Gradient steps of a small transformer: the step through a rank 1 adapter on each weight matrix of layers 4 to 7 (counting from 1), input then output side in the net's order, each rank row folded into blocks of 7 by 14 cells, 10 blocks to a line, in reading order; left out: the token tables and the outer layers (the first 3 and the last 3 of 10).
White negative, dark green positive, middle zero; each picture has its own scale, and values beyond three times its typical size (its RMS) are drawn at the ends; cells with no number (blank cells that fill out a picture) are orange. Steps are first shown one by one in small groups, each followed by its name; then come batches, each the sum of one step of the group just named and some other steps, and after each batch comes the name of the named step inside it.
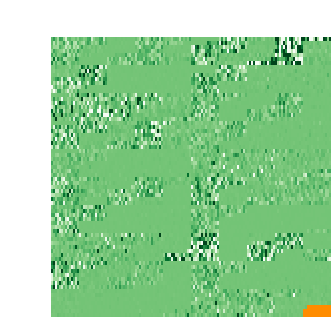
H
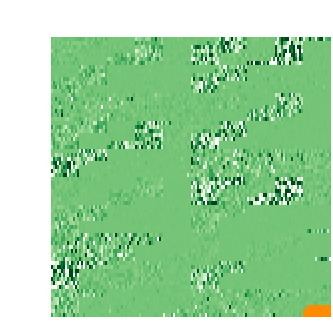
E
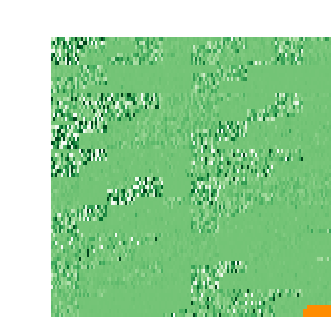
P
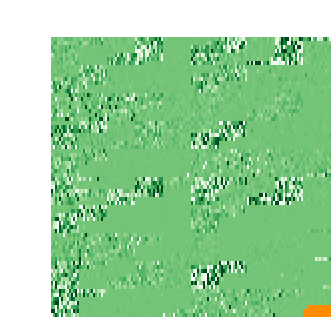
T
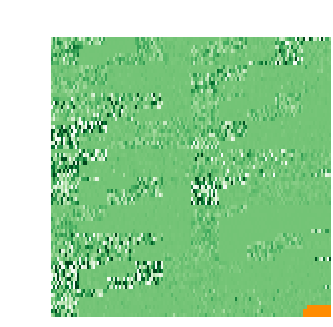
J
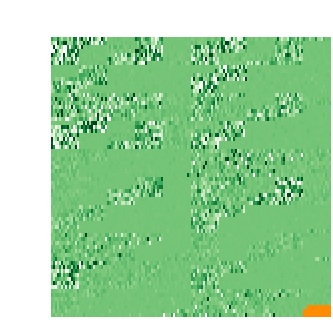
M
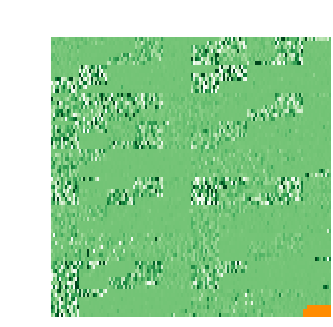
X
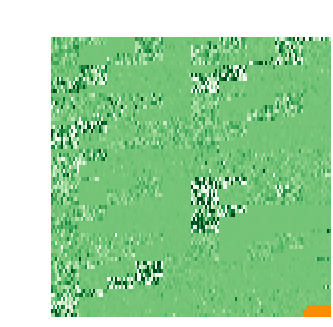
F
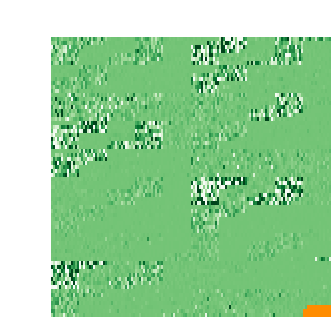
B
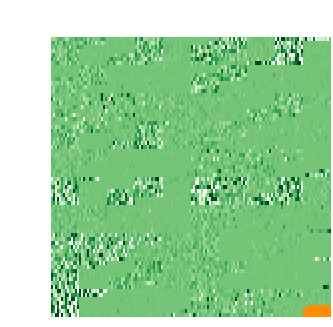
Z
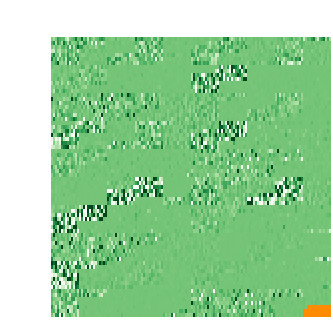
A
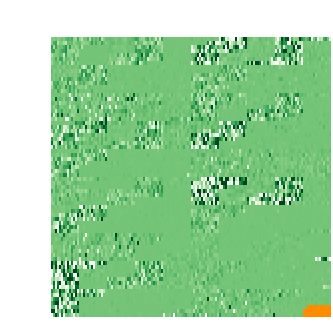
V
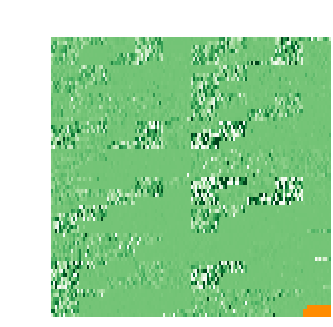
T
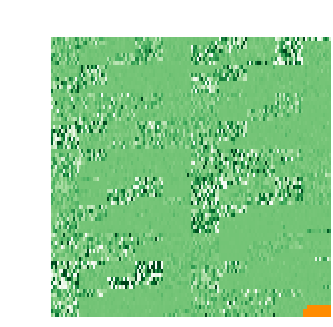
F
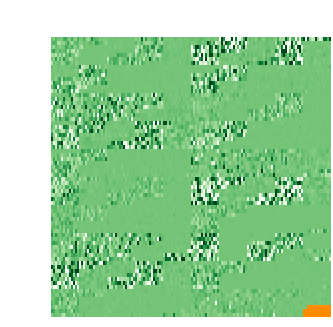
E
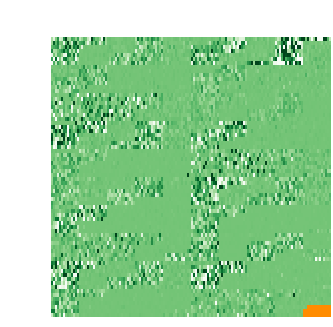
T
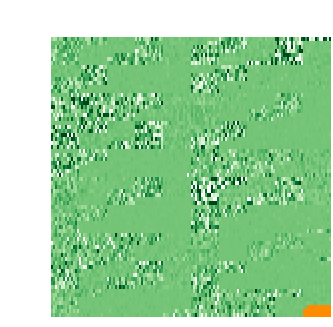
E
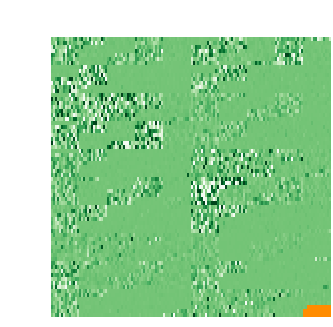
M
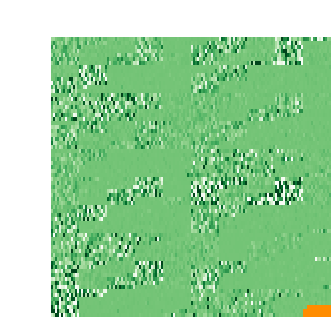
Z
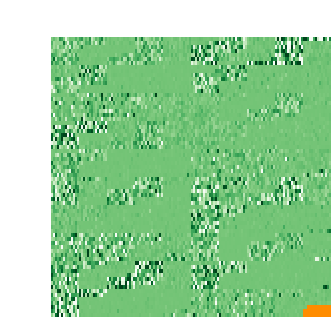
Z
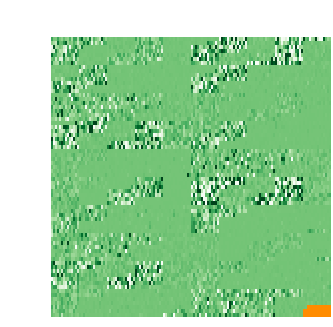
M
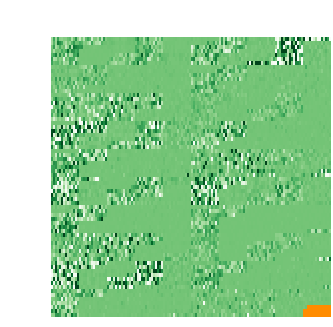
J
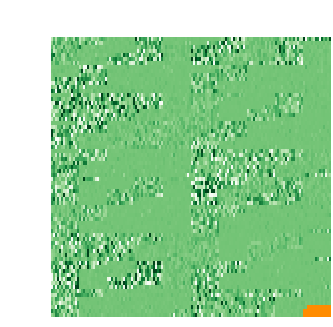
J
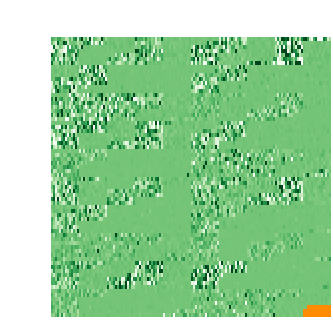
M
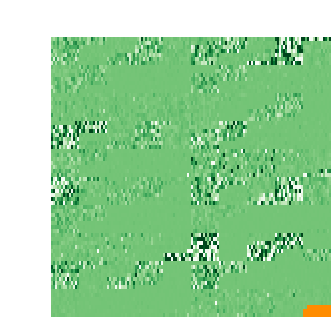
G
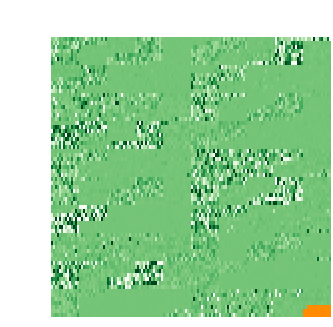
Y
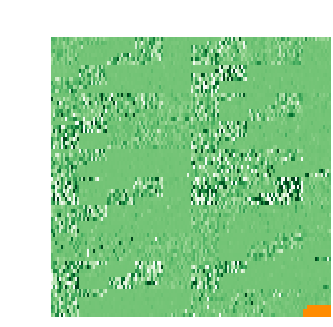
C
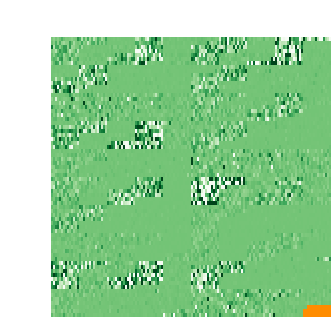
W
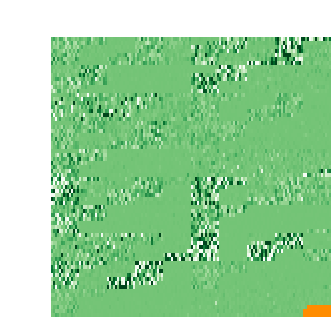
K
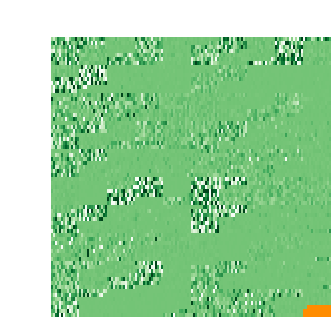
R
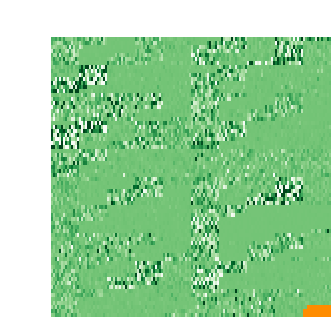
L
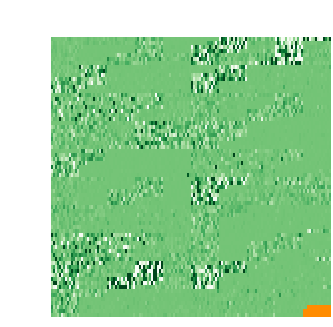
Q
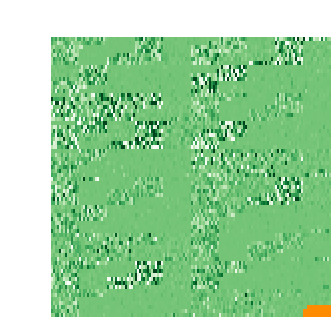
C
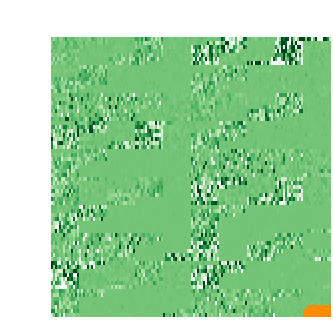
G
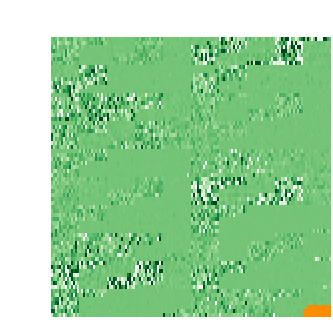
Q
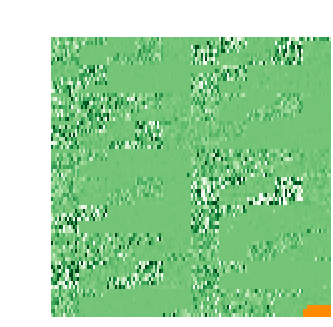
Y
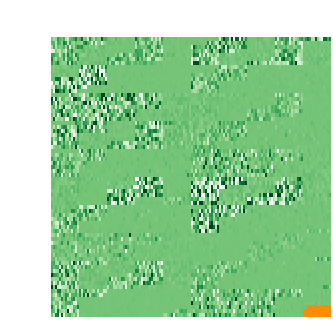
R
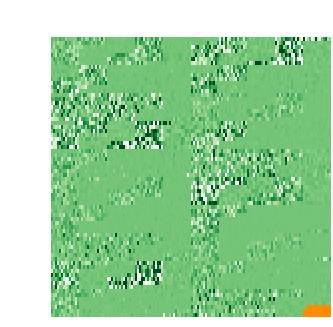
W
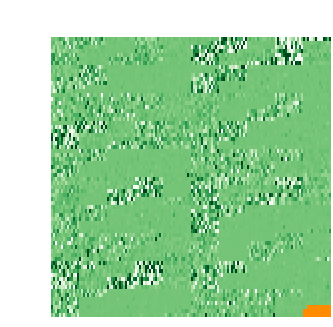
Q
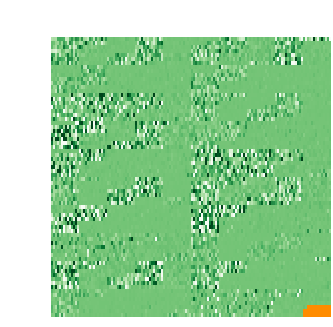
Y
